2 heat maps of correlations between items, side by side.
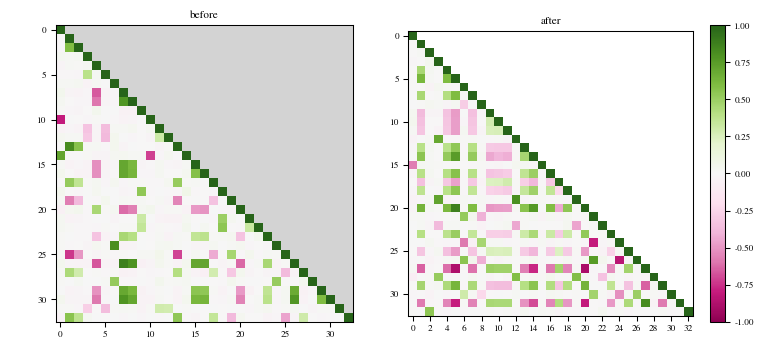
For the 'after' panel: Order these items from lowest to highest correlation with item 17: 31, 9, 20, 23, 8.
20, 23, 8, 9, 31
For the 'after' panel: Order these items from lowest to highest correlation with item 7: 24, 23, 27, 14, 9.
27, 9, 24, 23, 14
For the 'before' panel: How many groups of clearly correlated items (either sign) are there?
6
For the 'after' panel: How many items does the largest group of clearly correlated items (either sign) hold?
18
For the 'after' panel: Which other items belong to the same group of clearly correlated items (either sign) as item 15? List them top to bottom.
0
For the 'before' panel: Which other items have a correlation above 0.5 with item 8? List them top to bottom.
7, 15, 16, 26, 29, 30
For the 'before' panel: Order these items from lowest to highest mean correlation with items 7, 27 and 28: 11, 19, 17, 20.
20, 19, 11, 17
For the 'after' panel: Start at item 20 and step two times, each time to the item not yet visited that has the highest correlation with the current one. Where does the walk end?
14
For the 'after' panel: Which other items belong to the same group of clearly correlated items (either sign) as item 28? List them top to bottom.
3, 12, 19, 22
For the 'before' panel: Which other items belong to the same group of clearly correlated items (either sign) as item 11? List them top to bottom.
3, 5, 12, 31
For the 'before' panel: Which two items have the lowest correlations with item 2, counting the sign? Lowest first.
25, 19
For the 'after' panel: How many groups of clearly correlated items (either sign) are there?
5
